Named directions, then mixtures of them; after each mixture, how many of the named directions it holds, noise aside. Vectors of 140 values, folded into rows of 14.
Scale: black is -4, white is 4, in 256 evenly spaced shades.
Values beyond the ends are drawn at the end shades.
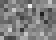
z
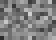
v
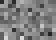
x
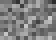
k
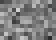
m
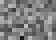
three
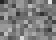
four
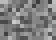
two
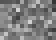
two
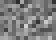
one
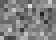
one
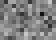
two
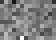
two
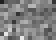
four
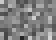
three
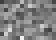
four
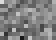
three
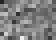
three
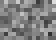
four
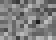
one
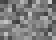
two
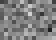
four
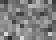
four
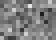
one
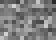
two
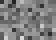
one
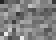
four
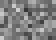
two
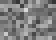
one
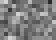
three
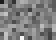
two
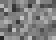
two
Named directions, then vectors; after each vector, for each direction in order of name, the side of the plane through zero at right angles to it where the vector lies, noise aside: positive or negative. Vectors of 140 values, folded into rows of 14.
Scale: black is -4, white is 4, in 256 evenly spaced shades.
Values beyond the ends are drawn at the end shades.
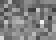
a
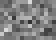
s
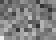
positive, positive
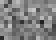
negative, positive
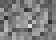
positive, positive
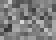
positive, negative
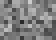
negative, positive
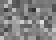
positive, negative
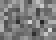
negative, negative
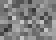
positive, negative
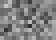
positive, negative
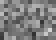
negative, negative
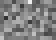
positive, positive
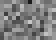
negative, negative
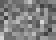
positive, positive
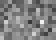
positive, positive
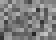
negative, negative
